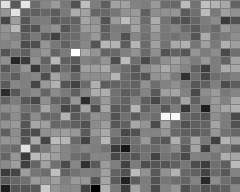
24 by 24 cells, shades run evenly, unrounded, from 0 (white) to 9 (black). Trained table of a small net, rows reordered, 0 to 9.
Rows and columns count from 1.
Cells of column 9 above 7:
2
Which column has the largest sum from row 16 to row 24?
13
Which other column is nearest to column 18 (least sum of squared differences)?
17
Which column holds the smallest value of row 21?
24
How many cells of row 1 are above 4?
13
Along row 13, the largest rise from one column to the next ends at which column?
9
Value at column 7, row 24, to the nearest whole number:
4
